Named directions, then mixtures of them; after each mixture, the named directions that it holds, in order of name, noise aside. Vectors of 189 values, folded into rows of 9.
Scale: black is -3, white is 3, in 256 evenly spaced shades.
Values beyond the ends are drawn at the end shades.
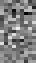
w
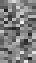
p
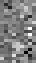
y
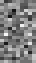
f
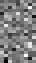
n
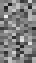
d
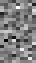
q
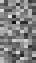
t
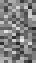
d, t.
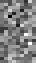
d, f, t.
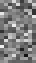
d, n, q.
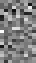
n, w.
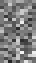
d, p.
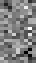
t, y.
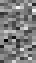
q.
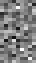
q.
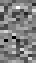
d, q, w.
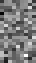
n.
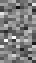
q.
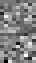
d, n.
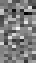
w.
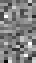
d, n.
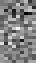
w.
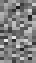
f, q.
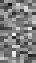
d, w, y.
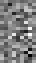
d, w, y.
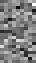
q, w.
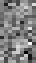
n, t, y.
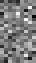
n.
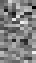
p, w.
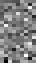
n.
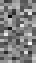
d, f.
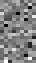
n.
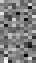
n.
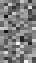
d.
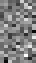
n.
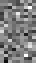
n.
